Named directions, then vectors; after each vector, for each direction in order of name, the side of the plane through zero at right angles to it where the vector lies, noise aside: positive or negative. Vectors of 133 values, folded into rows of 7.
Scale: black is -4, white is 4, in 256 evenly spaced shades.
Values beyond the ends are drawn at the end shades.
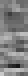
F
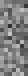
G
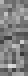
negative, positive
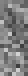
positive, positive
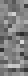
negative, positive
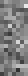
negative, negative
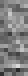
negative, negative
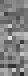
positive, negative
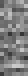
negative, negative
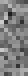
positive, positive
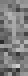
negative, negative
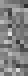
positive, positive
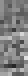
positive, negative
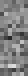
negative, positive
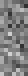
positive, positive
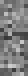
negative, positive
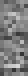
negative, positive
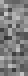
negative, positive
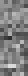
negative, positive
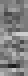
positive, negative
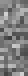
negative, positive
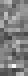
negative, positive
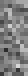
negative, negative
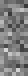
positive, positive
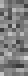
positive, positive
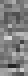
positive, negative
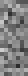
positive, positive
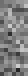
negative, negative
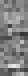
negative, positive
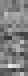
negative, positive
